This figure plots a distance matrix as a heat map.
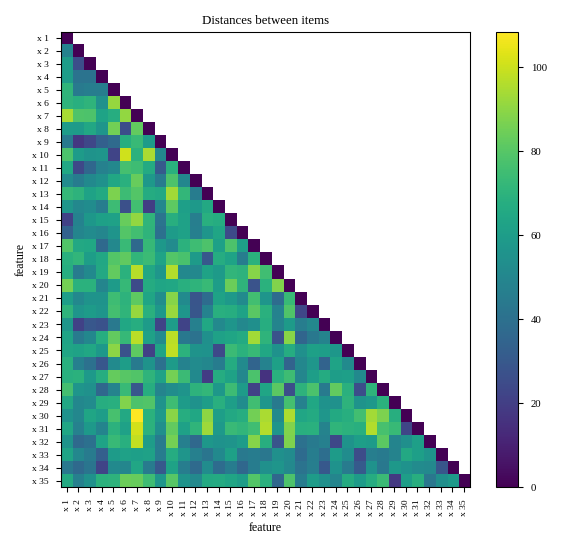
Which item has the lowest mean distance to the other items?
x 34
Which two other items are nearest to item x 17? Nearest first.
x 28, x 20
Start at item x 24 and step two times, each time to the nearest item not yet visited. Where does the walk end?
x 19
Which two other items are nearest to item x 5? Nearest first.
x 10, x 9
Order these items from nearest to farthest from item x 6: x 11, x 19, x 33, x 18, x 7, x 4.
x 4, x 33, x 19, x 11, x 18, x 7
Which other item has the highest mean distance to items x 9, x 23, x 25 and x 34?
x 7
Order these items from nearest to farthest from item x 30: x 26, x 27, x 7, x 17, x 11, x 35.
x 35, x 11, x 26, x 17, x 27, x 7
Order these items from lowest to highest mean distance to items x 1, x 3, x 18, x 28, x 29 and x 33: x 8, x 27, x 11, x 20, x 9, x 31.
x 9, x 27, x 11, x 20, x 8, x 31
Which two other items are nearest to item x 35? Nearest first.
x 29, x 19
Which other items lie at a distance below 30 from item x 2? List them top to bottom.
x 3, x 9, x 11, x 23
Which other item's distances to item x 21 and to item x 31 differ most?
x 13
